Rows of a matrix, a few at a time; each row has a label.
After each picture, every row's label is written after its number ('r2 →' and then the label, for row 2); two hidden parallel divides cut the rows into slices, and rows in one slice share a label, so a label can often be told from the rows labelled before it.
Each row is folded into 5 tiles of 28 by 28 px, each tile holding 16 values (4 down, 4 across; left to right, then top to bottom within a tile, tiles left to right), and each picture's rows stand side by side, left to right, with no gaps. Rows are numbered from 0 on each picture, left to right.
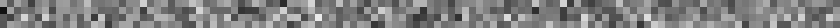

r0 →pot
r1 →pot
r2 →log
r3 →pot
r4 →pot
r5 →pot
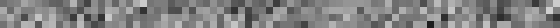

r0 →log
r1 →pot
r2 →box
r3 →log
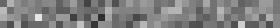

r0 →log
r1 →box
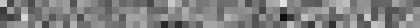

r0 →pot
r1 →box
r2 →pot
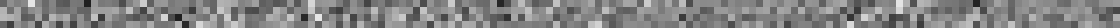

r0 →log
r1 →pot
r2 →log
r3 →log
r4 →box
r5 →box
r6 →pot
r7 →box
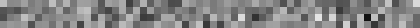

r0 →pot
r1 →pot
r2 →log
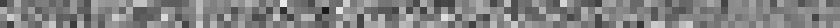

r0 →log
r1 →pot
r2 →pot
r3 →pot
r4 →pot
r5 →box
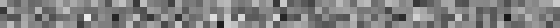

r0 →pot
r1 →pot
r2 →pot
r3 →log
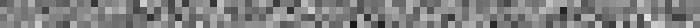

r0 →box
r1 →pot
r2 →log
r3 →log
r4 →pot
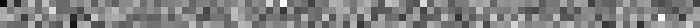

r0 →log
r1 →box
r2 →pot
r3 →pot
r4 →pot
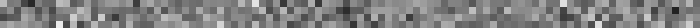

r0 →pot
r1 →box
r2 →log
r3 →box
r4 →pot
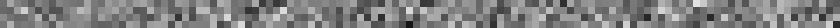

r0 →box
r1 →pot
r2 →log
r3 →log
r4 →log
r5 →pot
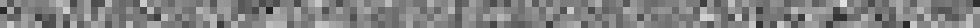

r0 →pot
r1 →pot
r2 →box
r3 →box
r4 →box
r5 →log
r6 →pot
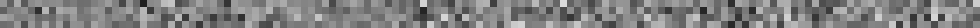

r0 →box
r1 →log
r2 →box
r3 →pot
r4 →pot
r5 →pot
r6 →log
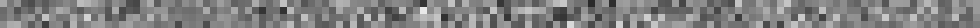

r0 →pot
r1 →box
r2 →pot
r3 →log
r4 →pot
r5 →pot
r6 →box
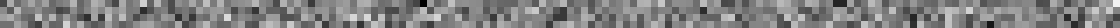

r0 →log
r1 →pot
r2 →pot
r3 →log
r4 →pot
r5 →pot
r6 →log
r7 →log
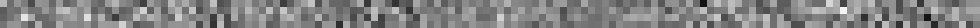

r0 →pot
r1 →log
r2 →log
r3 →box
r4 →box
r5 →log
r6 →log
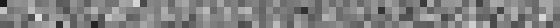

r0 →log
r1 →box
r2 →box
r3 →log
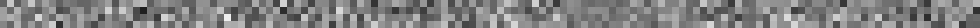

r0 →log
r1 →pot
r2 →pot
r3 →pot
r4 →box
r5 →pot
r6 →log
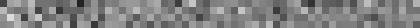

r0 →log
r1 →box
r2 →box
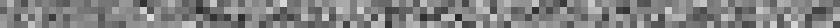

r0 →box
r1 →log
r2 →pot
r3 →pot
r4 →log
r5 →pot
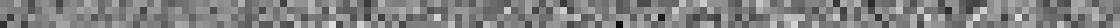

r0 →box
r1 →box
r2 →log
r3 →box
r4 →log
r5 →pot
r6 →pot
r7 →log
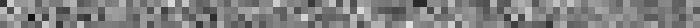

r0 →log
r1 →log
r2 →pot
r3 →log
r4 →box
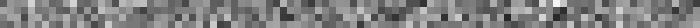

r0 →log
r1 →pot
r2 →pot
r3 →log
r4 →pot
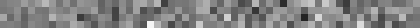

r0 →box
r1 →pot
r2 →log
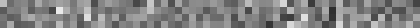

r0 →pot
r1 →box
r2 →pot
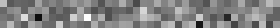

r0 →pot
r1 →log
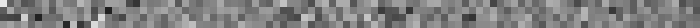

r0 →pot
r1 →box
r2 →pot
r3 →box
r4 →box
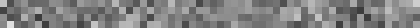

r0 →pot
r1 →box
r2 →log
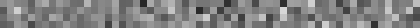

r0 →box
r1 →log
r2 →log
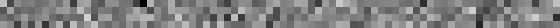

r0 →pot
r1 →log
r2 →box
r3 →log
